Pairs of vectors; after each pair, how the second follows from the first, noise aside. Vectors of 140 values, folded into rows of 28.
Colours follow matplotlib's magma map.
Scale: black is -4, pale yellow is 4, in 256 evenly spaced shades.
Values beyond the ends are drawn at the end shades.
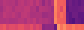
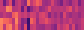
reversed, negated, partly zeroed.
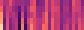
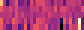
wrapped around, negated, partly zeroed.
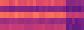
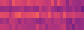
shrunk.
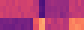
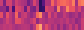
reversed, negated, partly zeroed.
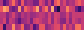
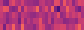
shrunk.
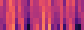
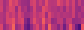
shrunk.
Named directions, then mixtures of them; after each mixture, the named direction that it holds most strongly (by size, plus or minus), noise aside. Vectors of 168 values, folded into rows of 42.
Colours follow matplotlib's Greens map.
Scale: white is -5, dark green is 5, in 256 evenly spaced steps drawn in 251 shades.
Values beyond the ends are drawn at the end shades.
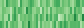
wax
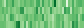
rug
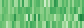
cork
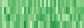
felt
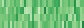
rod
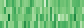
wax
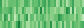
wax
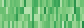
rod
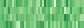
rug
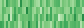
wax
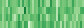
wax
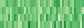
wax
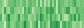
felt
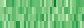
rug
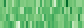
rug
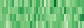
cork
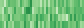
felt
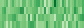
cork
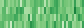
rod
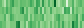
rug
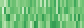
felt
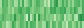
cork
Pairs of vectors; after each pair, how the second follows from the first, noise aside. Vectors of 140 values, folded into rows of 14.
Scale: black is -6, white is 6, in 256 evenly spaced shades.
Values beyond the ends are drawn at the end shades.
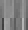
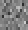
shuffled.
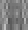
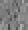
wrapped around, negated, partly zeroed.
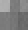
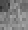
negated.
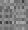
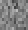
shuffled.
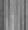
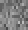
shuffled.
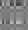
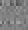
shrunk.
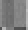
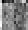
reversed, scaled up.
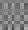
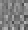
negated.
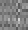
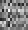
reversed, scaled up.
